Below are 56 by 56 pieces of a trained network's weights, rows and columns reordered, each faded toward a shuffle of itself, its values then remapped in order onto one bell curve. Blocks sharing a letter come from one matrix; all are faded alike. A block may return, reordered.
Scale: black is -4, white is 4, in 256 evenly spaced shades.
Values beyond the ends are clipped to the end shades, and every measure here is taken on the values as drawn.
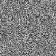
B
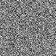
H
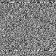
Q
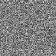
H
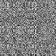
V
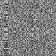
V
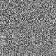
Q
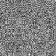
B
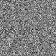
Q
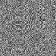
B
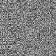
B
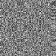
B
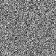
H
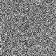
Q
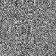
H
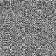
V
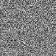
H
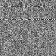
Q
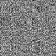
B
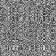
V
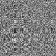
V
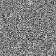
Q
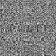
V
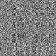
V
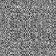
V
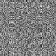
V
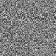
H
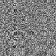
B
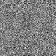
Q
